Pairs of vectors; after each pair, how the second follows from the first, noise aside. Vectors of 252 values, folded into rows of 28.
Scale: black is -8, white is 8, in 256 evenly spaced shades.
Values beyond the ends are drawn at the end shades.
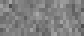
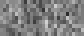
wrapped around, negated, scaled up.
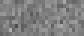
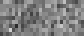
scaled up.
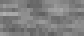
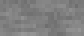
wrapped around, shrunk.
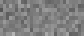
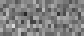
wrapped around, negated, scaled up.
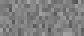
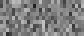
reversed, scaled up.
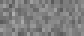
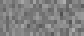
reversed, negated.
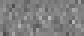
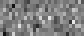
scaled up.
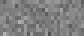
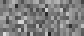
scaled up.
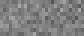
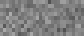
reversed, negated.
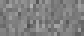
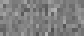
reversed, negated.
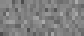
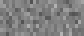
reversed, negated.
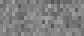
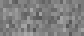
reversed, negated.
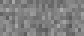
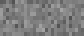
sign-scrambled.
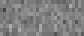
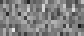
reversed, scaled up.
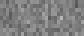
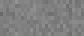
wrapped around, negated, shrunk.
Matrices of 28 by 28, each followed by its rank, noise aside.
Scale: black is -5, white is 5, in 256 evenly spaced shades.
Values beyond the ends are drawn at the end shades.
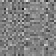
two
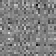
three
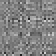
three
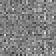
five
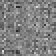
five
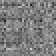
three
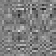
three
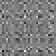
three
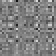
two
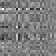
two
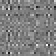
three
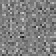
five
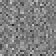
five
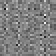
three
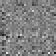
four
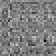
five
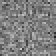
six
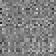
three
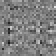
three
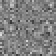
four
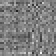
four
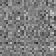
five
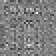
four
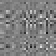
two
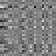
two
